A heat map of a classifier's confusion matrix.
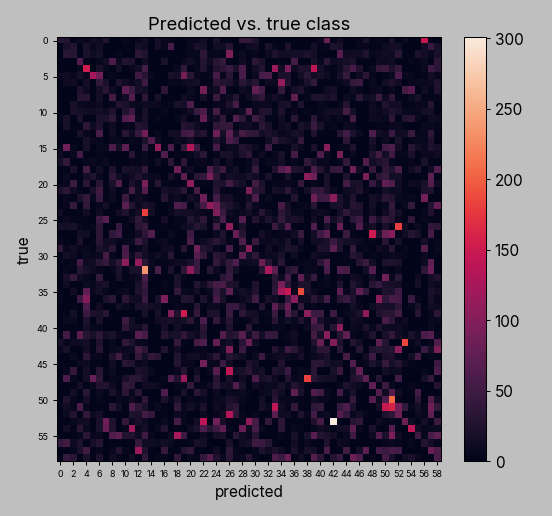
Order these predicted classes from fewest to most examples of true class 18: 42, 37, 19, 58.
19, 37, 42, 58
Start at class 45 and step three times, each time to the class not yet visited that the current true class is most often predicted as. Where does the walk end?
53
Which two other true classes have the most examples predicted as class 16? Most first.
36, 49
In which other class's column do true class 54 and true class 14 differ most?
11
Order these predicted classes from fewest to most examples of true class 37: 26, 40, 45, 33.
40, 45, 26, 33
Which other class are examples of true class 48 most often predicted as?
27
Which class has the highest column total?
13
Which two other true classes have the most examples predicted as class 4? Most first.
36, 35
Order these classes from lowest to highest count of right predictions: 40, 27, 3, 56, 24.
56, 40, 3, 27, 24
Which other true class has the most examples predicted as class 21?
29
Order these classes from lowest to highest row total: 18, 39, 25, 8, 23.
39, 8, 25, 23, 18
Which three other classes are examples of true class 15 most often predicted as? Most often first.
20, 41, 1
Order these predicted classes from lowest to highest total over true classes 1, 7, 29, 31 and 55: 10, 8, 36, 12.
36, 8, 12, 10
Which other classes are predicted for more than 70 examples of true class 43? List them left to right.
26, 52, 58
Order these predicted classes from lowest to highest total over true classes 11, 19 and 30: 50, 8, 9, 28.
9, 50, 8, 28
